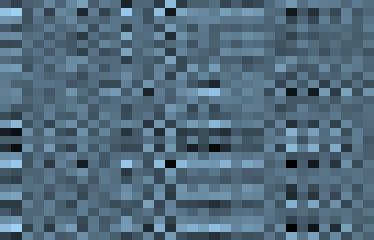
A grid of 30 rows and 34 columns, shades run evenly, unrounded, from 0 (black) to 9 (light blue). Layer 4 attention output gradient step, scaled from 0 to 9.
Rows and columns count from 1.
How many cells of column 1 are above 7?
3
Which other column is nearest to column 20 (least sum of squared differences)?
18
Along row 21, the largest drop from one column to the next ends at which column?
16
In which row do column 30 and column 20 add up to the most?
12
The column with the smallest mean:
27
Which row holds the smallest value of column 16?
21
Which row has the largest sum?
29
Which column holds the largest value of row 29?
2
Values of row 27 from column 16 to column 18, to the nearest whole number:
6 5 4
